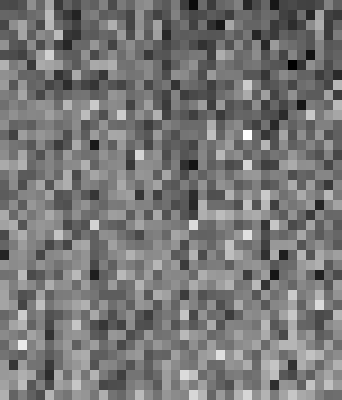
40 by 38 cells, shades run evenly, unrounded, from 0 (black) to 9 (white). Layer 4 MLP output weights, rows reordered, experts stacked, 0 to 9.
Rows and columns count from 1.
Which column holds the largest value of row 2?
6
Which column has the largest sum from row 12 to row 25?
28
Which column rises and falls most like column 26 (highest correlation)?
13
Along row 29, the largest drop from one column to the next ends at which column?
30
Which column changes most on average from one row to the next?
11
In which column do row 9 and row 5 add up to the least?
8
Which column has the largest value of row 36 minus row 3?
25
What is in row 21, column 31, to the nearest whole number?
2
